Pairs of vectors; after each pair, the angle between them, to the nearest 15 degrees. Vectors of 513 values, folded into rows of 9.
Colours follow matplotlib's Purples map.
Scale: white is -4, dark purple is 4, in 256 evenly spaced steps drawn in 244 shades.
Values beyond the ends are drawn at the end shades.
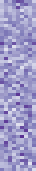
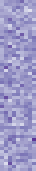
60 degrees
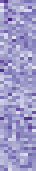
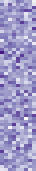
120 degrees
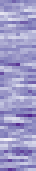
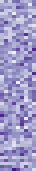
75 degrees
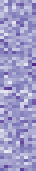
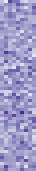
60 degrees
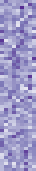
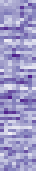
60 degrees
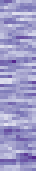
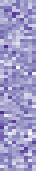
105 degrees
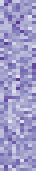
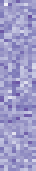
135 degrees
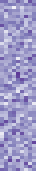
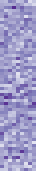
150 degrees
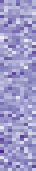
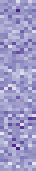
120 degrees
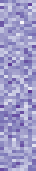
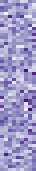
60 degrees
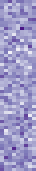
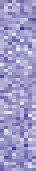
15 degrees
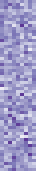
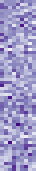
45 degrees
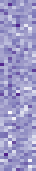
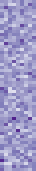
105 degrees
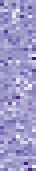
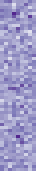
120 degrees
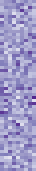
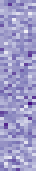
45 degrees
